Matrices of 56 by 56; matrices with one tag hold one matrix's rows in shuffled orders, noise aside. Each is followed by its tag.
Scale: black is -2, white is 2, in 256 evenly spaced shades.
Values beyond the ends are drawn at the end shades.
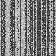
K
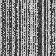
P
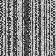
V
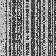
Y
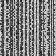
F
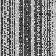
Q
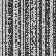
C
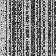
Y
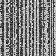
F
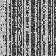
Y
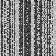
Q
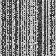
P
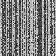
P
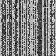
P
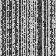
P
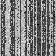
K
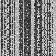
Q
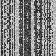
Q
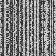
F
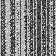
K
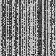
P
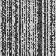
P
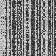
Y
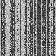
K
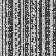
C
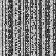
C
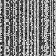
F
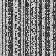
C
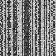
V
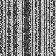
V
